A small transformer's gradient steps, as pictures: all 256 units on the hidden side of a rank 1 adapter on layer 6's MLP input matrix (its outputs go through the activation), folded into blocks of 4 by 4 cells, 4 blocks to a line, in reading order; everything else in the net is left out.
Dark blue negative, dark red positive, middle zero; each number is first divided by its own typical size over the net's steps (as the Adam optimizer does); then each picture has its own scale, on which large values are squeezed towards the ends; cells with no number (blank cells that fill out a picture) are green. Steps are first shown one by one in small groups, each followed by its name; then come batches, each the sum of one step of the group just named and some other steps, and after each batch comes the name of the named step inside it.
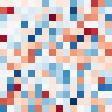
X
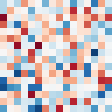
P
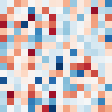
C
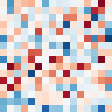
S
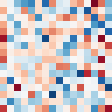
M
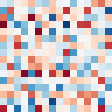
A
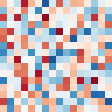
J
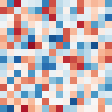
X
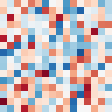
X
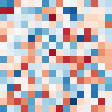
X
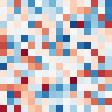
M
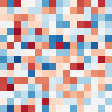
S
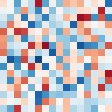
M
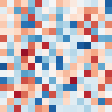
C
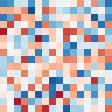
M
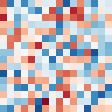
P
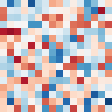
J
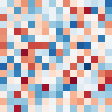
P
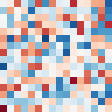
M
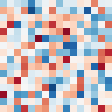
M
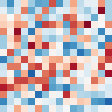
S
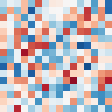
P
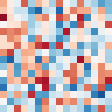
P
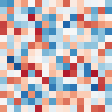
A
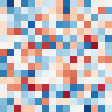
S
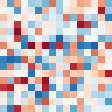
S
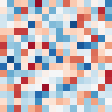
M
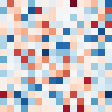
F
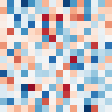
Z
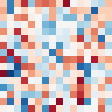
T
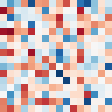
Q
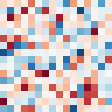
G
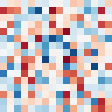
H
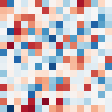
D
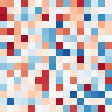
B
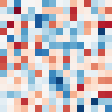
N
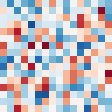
Z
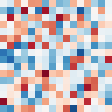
G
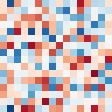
D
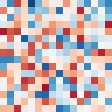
Q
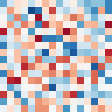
H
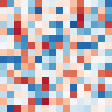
D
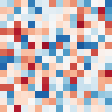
Q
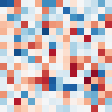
N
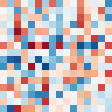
D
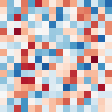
T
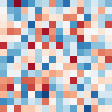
Z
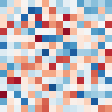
H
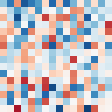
Z
